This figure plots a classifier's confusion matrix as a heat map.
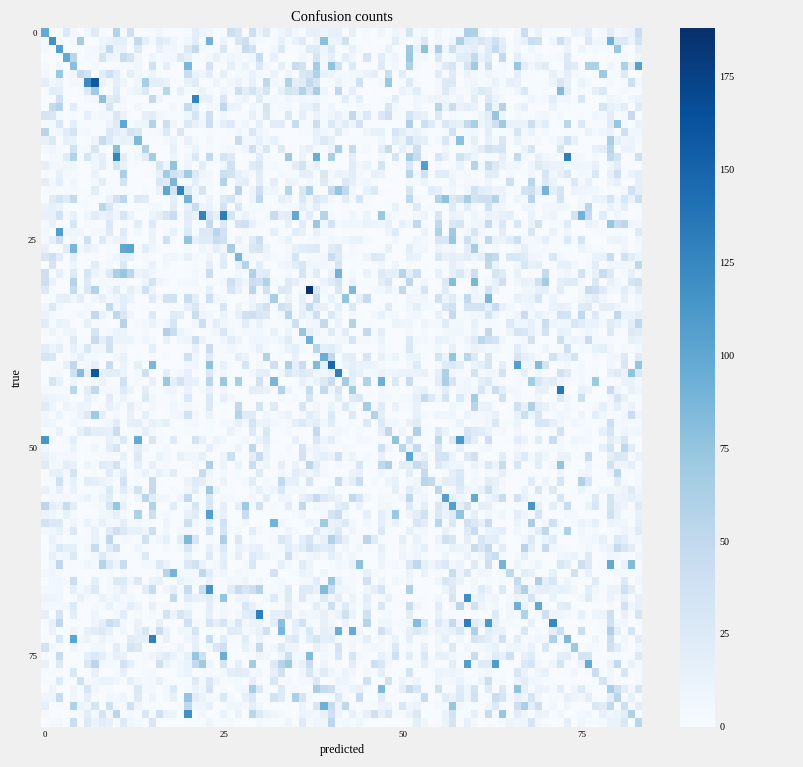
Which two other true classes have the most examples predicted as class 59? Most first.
71, 68
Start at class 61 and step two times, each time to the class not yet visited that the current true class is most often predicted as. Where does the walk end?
56
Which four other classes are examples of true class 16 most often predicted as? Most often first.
53, 18, 60, 62
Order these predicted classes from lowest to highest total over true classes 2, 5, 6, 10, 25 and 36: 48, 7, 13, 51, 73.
13, 73, 51, 48, 7
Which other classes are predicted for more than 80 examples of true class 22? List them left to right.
25, 35, 75
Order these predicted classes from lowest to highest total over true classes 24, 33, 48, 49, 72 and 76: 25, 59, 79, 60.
25, 79, 60, 59
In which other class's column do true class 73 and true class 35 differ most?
15
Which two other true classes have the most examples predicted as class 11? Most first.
26, 29
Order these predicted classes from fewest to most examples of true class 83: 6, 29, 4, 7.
29, 7, 6, 4
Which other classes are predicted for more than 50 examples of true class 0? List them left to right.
10, 59, 60
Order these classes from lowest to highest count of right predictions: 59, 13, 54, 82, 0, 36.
59, 54, 82, 36, 13, 0
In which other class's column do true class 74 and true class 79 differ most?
47
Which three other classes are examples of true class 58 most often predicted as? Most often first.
23, 49, 13
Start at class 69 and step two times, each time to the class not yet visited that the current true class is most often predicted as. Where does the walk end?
40
